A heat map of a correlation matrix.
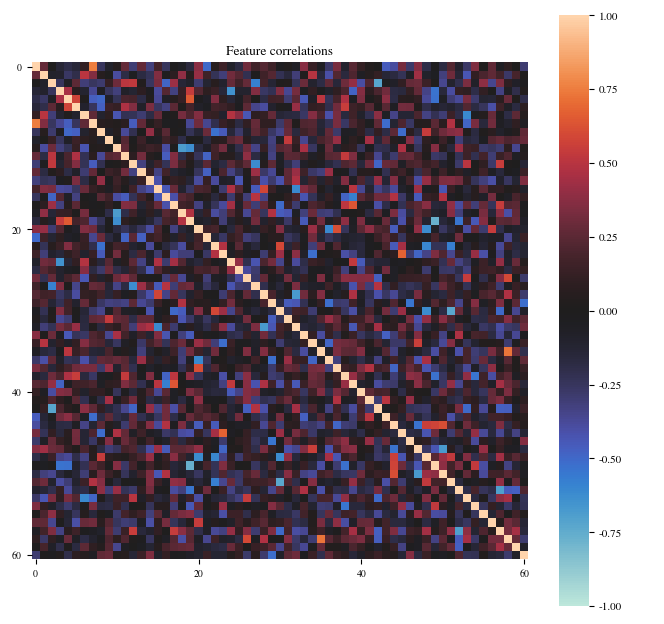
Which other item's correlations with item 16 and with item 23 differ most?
45
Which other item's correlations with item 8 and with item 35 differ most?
4
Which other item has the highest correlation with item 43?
41
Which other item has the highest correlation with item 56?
20
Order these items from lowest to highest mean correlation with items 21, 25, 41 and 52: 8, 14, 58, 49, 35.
58, 35, 14, 8, 49
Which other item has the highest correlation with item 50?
44
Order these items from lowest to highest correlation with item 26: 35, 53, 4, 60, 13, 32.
60, 32, 13, 4, 35, 53
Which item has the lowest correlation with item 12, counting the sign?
27
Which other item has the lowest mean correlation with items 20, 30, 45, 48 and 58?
18
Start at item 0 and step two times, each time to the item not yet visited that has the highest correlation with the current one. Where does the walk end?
51
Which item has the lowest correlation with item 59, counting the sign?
52
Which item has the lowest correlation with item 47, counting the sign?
50
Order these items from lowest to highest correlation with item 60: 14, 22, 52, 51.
22, 51, 52, 14
